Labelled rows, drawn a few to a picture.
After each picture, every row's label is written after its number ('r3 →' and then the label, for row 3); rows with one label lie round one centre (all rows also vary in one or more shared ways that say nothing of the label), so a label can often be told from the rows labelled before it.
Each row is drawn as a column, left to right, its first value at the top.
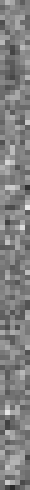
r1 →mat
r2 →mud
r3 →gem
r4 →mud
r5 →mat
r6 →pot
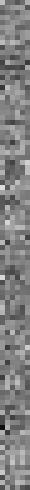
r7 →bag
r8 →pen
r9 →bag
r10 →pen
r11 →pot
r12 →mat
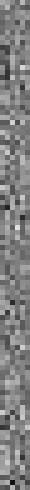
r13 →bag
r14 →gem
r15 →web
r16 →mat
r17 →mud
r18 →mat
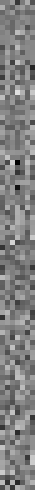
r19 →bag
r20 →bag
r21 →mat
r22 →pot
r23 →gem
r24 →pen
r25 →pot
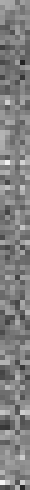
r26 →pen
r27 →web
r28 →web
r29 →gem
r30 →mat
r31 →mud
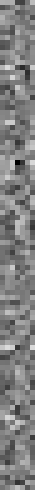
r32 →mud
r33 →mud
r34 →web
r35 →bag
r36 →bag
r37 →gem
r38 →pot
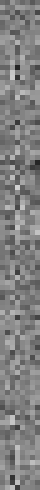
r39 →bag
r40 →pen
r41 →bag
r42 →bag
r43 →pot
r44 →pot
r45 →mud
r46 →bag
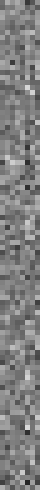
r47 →mud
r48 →gem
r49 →mat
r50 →web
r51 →pen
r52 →mat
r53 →pot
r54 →mud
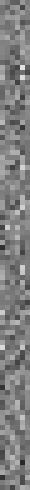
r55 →bag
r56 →mat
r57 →gem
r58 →mud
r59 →mat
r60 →web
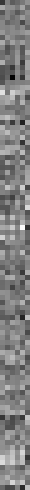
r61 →pot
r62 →web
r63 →pot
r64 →pot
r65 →mat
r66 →pen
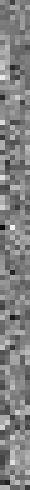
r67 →pot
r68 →bag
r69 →web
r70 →bag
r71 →mud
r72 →pot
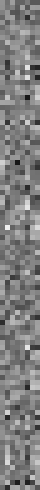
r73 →web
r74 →mat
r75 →gem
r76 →bag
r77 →pot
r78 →pot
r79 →web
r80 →bag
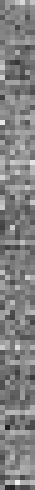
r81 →pot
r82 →bag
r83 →mat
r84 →pen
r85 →gem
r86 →bag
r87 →web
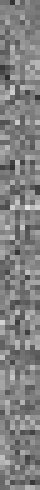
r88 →gem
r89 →mud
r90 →pot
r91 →web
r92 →mat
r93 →pen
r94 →bag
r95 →pot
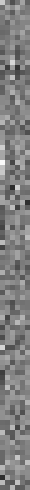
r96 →gem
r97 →web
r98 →pot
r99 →gem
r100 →gem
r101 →mud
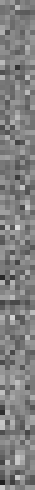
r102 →gem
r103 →mud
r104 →gem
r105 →web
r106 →web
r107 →pot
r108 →bag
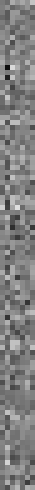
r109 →pot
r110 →bag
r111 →mud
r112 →pen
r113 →gem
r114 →web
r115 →bag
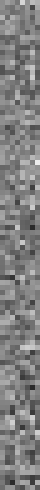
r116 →gem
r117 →gem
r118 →gem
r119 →mud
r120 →bag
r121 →mud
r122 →bag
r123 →gem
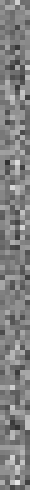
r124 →pen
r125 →bag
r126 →web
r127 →pen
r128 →mud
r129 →mat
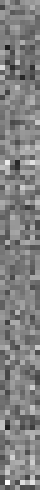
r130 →mat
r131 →pen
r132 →gem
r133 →bag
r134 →pen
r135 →gem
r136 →web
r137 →pot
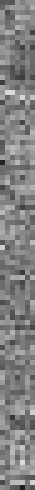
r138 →mud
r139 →pot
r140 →pot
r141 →mud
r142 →mud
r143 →gem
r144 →mud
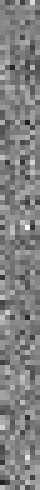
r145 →gem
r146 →bag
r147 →web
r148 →gem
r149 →pen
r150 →mat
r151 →gem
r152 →pen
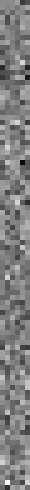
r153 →gem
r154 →pot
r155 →gem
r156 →web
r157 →mud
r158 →pen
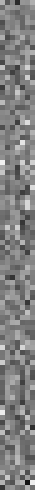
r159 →mat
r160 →web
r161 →gem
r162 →pot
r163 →pot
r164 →web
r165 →pen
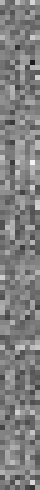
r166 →bag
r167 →mat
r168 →bag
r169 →mud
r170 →pot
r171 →web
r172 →mat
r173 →pot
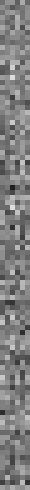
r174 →gem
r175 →web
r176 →pot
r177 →mud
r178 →pen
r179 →mud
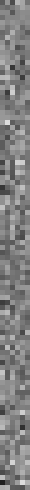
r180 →web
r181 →web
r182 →pot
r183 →gem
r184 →pen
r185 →mud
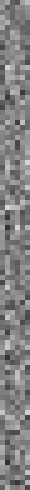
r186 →mud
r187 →pen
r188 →pot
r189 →mat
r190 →web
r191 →mat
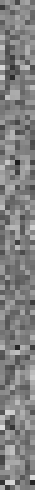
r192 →mat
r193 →mud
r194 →pen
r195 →mud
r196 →mud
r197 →mat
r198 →web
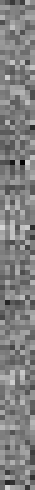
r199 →mat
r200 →web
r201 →mud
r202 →pot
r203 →mud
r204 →mat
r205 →gem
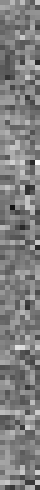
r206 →web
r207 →pen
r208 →gem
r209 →pot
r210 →bag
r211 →pot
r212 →mud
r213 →mat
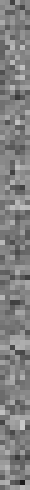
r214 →mud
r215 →pen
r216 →pen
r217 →web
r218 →mat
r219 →pen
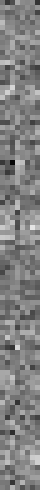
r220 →mud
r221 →pot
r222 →bag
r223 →pot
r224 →mat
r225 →bag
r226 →mat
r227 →pot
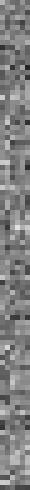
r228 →mud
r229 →pot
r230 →web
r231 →mat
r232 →mat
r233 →bag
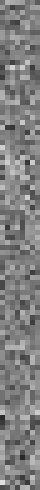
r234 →pot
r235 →gem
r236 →mat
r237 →mat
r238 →mud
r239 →mud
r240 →web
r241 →mud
